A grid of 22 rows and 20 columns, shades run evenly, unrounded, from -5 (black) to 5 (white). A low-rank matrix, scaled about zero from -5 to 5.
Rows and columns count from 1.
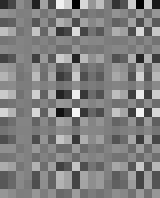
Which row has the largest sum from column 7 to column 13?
1
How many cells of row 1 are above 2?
6
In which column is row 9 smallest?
8
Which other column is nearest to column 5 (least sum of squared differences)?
20
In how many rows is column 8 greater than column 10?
11
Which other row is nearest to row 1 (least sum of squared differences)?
7
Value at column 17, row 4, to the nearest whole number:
-2
